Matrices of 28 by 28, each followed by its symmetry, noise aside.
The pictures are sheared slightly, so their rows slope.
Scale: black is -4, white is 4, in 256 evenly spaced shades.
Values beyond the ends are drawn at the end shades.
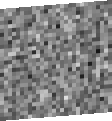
same after a half turn.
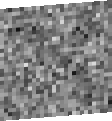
symmetric across the other diagonal.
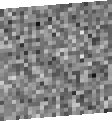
symmetric across the other diagonal.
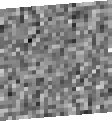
same after a half turn.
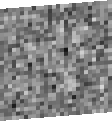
symmetric across the other diagonal.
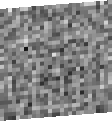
mirrored left to right.
